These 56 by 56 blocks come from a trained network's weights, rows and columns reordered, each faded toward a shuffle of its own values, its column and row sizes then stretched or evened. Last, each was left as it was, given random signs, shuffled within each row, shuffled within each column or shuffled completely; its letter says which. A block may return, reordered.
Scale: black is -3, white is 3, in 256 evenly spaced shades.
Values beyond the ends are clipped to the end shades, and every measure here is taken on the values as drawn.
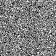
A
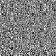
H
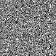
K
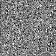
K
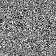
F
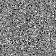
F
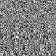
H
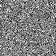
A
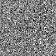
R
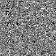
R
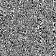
K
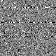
F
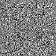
R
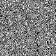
K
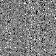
K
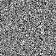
K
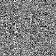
R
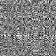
H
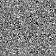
R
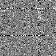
R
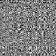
H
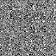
R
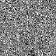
R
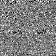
F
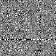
R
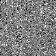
K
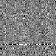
H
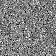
A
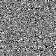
F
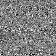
F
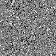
K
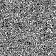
A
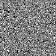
R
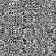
H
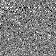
F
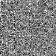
K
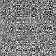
H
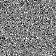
F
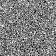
A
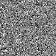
K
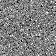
A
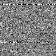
F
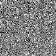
R
